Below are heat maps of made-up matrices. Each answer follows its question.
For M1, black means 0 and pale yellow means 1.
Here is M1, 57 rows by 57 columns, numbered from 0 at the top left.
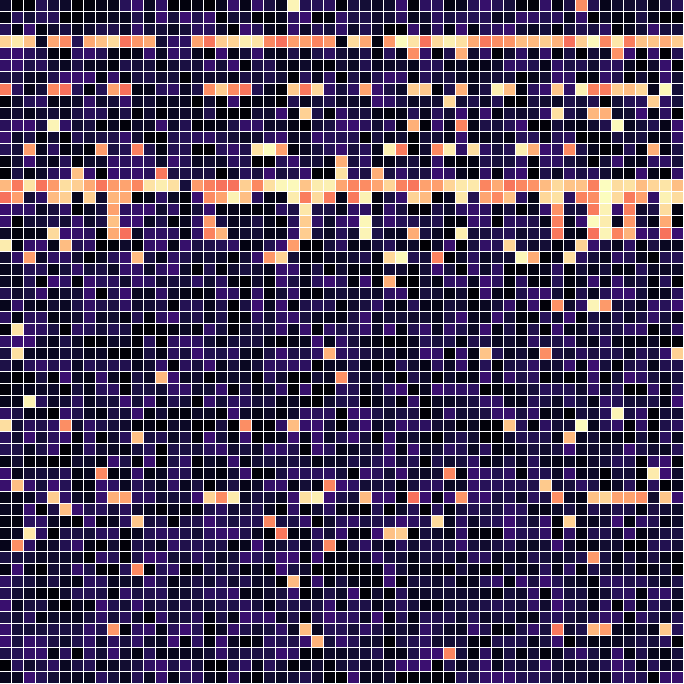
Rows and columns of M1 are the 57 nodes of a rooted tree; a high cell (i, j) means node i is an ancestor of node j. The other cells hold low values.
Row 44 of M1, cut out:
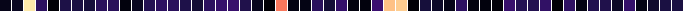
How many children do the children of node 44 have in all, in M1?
2
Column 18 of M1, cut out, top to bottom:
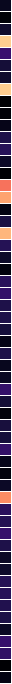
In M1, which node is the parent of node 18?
19
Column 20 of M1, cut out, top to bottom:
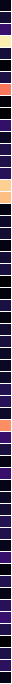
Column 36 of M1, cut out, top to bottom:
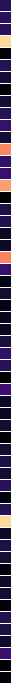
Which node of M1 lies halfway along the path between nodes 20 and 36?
3
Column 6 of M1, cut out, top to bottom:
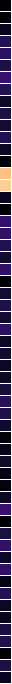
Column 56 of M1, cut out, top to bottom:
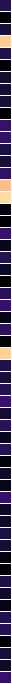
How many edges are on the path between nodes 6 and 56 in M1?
6
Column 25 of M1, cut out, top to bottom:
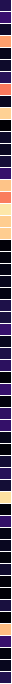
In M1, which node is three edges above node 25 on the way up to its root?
17
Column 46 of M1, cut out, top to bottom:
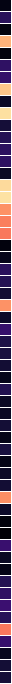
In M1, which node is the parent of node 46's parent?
9
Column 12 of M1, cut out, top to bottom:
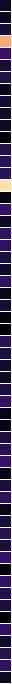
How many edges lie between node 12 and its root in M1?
2
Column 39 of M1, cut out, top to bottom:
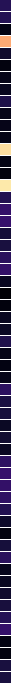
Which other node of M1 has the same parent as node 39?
21
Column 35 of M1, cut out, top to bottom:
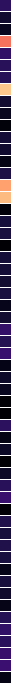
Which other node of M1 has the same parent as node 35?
41
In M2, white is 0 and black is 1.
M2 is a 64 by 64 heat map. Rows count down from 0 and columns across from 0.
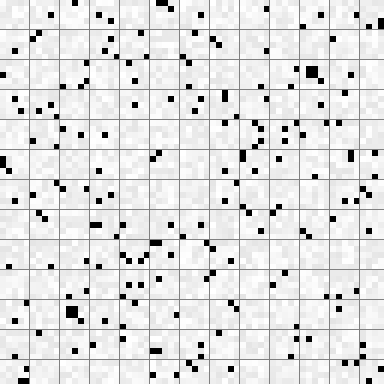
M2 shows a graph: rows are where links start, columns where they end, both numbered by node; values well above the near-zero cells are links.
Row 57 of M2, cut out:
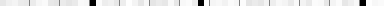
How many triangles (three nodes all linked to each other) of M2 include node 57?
0
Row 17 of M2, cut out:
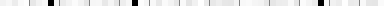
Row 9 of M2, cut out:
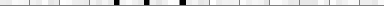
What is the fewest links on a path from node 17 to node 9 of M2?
7
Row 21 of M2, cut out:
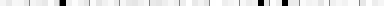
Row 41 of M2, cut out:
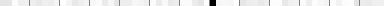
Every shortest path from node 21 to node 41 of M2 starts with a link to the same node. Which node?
node 47
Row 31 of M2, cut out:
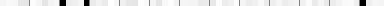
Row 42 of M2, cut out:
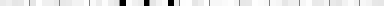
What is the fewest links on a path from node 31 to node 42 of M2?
6
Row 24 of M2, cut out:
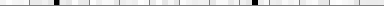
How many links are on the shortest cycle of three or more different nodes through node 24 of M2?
8
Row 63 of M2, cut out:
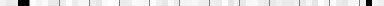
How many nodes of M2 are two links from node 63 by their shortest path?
4
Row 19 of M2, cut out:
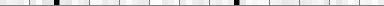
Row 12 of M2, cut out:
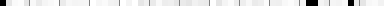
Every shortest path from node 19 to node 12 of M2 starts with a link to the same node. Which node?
node 39
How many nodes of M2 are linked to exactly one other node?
3
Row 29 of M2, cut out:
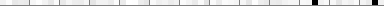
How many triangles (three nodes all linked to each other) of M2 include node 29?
0
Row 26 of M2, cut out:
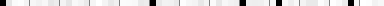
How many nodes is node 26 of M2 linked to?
5
